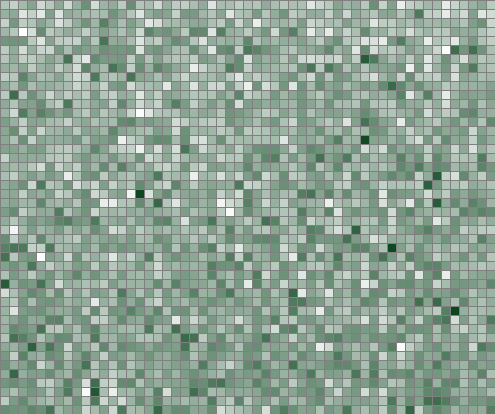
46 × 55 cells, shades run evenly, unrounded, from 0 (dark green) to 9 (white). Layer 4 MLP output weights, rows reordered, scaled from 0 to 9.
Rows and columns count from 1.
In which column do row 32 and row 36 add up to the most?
41
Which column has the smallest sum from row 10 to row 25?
34
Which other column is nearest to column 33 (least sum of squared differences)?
23
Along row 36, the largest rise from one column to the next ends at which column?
51
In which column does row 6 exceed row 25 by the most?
24
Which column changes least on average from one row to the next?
53
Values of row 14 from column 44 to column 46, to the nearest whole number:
5 8 4
